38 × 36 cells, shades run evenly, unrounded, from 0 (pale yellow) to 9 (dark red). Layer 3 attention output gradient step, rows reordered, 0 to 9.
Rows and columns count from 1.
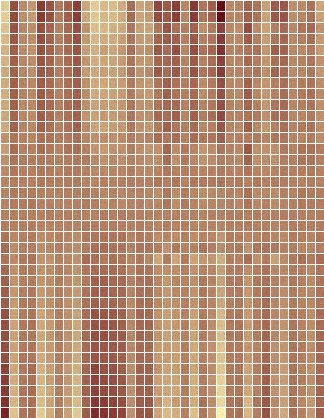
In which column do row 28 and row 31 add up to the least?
25
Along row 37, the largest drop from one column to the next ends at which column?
2
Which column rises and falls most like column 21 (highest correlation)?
34
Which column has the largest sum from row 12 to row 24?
28
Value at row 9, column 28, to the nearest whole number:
6
